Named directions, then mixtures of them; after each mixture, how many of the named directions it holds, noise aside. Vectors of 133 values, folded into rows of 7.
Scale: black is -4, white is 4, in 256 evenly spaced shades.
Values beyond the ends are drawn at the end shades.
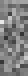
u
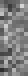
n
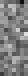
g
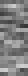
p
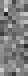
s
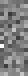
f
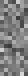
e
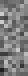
three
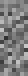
two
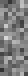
two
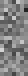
two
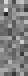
three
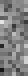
four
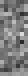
three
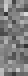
one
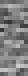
one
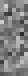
four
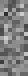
two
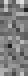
four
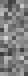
two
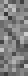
three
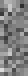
one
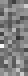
one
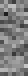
four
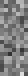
four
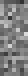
two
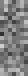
two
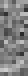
three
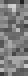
two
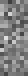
four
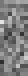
one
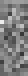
one
